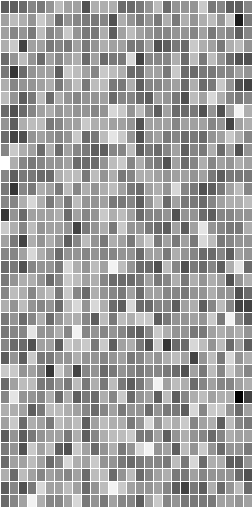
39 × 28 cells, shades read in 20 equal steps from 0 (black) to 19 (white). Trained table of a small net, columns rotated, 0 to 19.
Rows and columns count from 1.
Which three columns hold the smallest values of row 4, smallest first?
3, 18, 19
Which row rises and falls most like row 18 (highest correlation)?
13
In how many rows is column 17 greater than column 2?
19
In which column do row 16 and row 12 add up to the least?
16
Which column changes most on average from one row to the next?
27
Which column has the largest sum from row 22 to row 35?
9
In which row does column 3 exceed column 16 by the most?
5
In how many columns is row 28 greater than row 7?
17
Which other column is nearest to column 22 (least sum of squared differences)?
25
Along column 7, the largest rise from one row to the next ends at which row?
32
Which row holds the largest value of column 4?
39
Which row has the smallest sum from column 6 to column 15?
29
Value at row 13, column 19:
6
